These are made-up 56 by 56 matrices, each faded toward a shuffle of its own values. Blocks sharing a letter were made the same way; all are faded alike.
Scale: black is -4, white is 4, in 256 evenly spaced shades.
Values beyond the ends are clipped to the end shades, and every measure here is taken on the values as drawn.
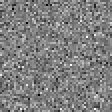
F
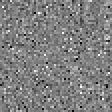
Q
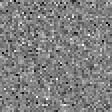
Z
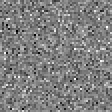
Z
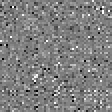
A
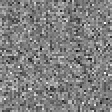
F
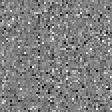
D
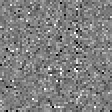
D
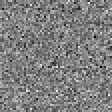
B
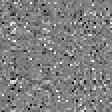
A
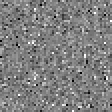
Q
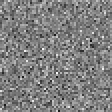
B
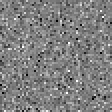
Q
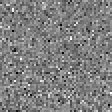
Z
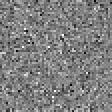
Z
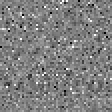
Q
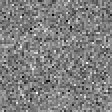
Z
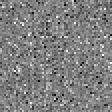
Q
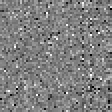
D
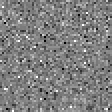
Q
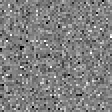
Q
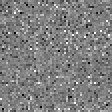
Q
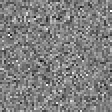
B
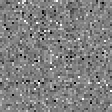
Q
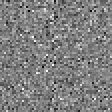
F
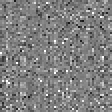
A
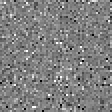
Q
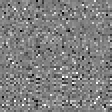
A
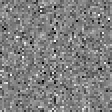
D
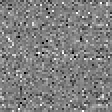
Q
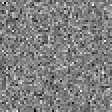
F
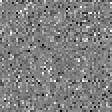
A
